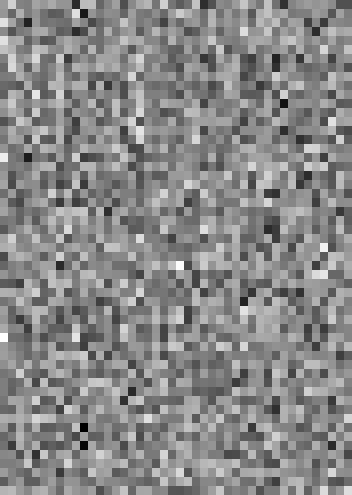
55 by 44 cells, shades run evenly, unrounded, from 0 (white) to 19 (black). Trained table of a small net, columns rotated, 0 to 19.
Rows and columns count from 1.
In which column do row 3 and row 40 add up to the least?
1
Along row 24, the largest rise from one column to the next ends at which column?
14
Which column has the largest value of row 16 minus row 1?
31
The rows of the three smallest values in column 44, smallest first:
55, 47, 6
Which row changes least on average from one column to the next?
5
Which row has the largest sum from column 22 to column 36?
7
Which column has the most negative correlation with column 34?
9
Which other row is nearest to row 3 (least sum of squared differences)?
37
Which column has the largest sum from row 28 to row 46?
24
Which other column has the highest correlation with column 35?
42
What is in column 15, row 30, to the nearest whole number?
11
